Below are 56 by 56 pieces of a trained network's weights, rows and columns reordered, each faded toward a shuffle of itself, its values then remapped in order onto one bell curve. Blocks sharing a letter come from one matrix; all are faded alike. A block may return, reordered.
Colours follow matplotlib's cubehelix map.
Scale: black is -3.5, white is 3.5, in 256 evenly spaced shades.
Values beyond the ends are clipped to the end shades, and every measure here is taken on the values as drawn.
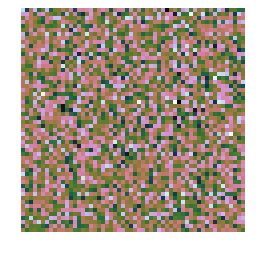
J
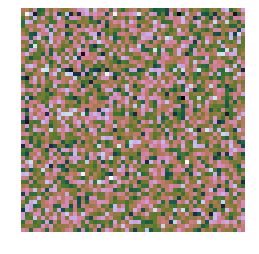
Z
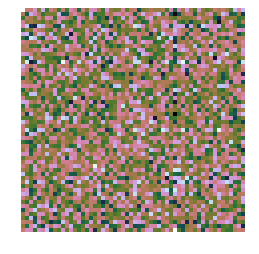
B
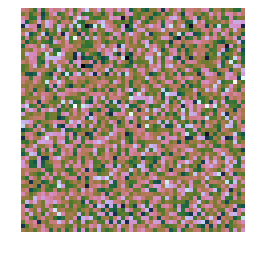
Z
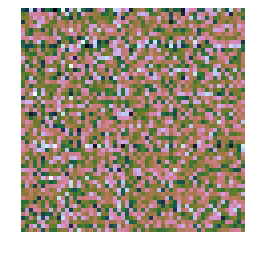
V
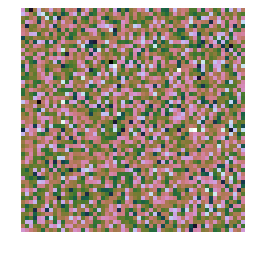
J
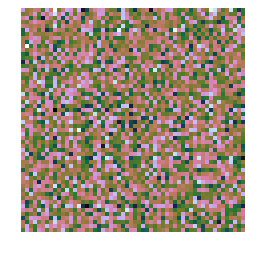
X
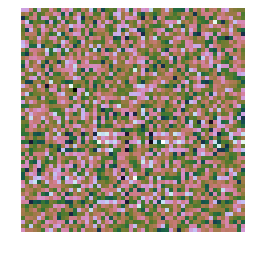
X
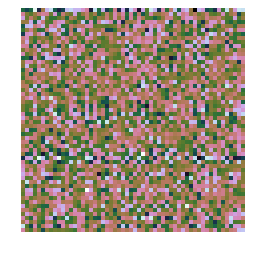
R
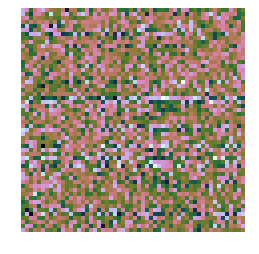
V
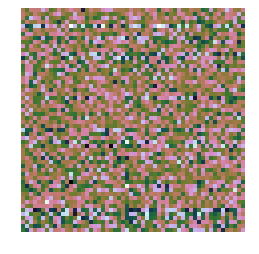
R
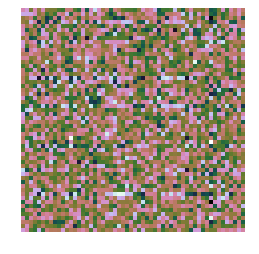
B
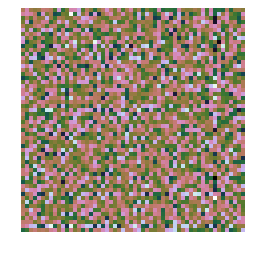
B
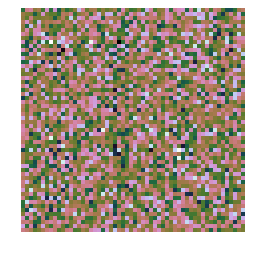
J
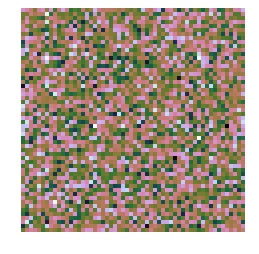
J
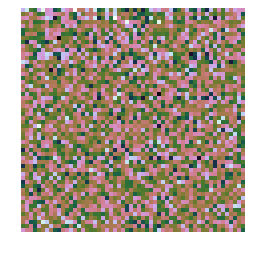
B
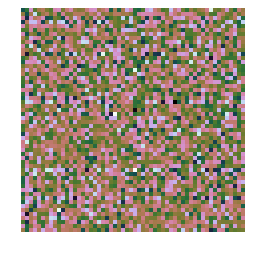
B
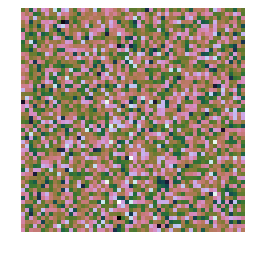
J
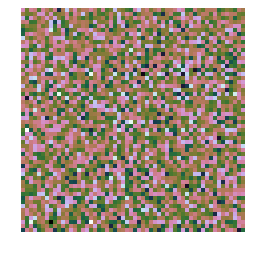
Z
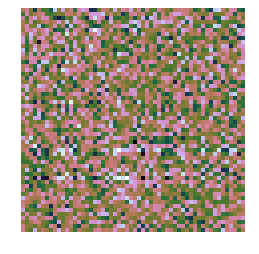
X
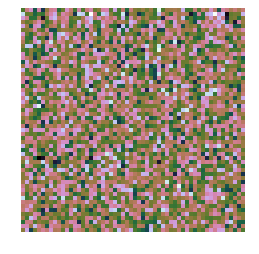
J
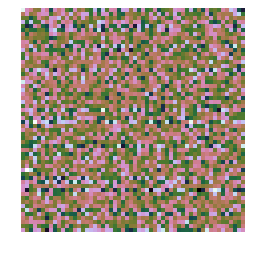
R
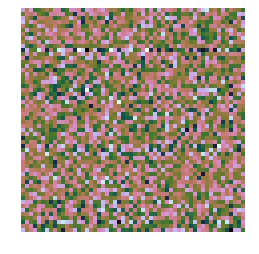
X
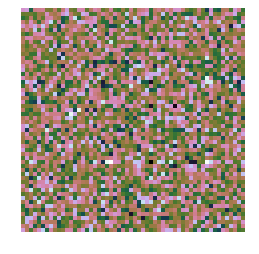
J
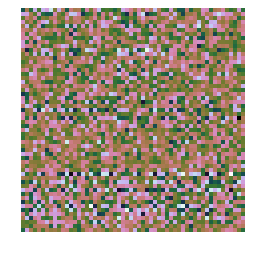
V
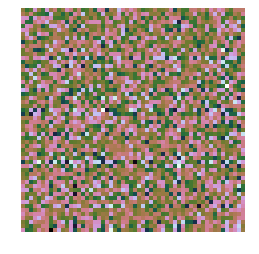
V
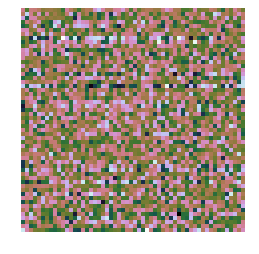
R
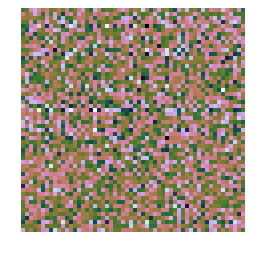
B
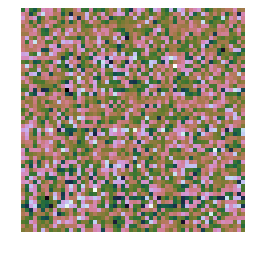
V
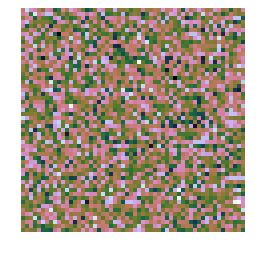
Z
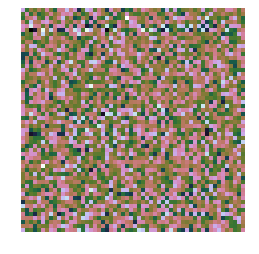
B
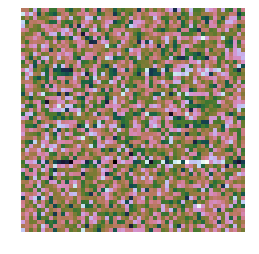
X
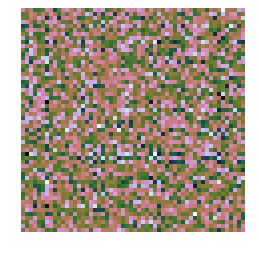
B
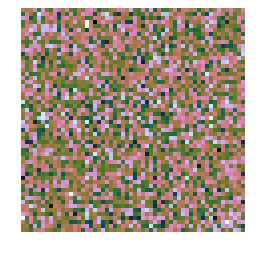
J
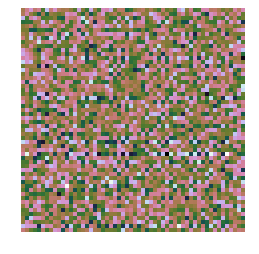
X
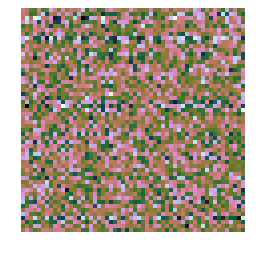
R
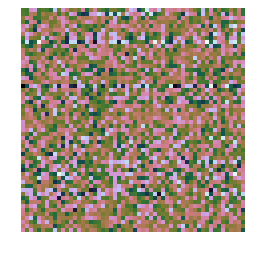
R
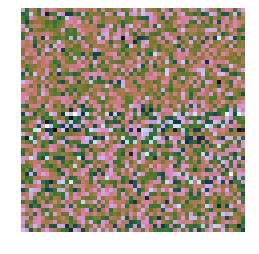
R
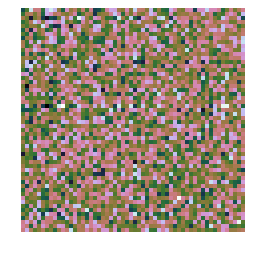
J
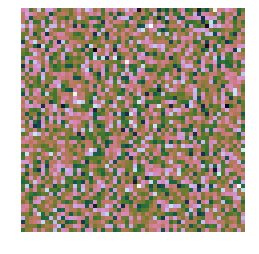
Z
